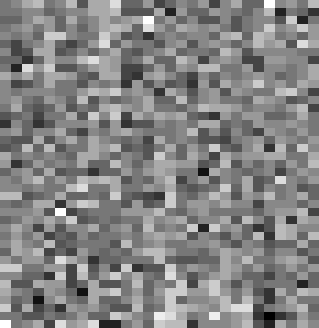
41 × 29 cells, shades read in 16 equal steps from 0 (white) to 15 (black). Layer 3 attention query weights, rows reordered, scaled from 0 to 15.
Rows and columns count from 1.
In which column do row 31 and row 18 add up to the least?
15
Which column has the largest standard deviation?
25
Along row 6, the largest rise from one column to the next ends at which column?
11
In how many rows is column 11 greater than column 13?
16
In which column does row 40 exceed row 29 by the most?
26
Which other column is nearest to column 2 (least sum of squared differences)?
12
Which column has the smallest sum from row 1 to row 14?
10
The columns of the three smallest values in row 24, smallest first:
8, 21, 7
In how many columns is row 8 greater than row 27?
14
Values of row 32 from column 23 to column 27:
7 6 9 7 7
